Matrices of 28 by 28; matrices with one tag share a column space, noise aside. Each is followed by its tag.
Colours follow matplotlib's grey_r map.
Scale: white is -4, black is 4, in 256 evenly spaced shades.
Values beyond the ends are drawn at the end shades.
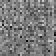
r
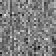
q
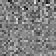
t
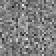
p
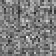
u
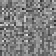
r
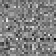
p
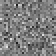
p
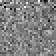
t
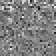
t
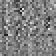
r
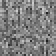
u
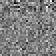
t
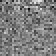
t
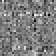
q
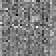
r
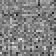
q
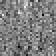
q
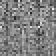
r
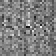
r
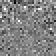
t
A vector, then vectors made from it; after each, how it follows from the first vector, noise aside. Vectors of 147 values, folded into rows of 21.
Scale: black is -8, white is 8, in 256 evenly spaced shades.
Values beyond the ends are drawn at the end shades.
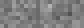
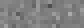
negated, partly zeroed.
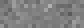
partly zeroed.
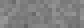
wrapped around, shrunk.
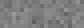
reversed, negated, shrunk.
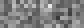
scaled up.
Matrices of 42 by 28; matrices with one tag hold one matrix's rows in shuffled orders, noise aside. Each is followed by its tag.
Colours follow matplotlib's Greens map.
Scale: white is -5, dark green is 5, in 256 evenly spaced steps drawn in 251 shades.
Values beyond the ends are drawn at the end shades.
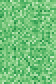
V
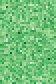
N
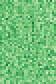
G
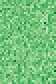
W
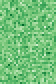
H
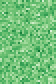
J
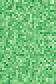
G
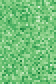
J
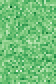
H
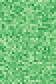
N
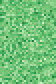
N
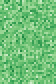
N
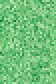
V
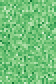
W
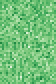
V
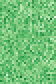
G
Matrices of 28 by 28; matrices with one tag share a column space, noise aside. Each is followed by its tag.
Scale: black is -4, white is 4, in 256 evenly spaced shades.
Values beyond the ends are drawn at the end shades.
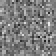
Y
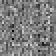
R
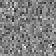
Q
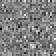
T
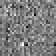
R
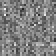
R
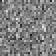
T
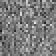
R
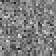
Y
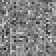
Y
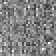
R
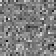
T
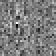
Y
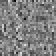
T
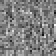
Y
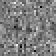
Q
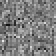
Y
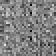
R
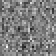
Q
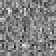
Q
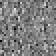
Q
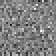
T
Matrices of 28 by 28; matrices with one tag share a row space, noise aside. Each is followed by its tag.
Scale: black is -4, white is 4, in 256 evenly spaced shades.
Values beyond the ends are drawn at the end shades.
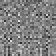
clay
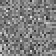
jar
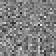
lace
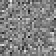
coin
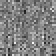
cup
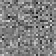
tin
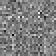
lace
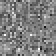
lace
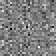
coin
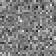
tin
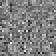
coin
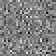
clay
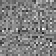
tin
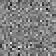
clay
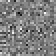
lace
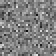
tin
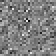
coin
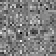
lace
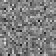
lace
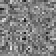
coin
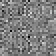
coin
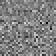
tin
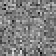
lace
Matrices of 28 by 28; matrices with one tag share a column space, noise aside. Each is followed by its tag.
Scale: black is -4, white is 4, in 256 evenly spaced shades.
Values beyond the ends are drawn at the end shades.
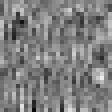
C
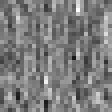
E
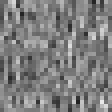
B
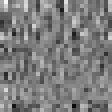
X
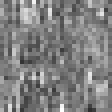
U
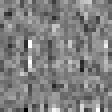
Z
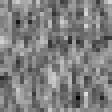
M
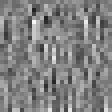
C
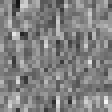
B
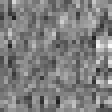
B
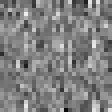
Z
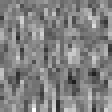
C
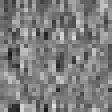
X
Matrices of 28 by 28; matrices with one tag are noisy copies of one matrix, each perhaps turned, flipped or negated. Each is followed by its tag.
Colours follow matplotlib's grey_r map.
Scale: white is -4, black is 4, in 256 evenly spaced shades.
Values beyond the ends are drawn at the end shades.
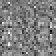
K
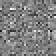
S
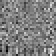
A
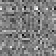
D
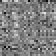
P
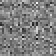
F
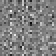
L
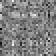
P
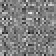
F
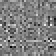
S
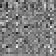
A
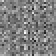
L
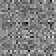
F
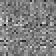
S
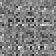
D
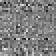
A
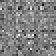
D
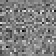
L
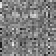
P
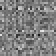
D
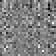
A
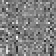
A
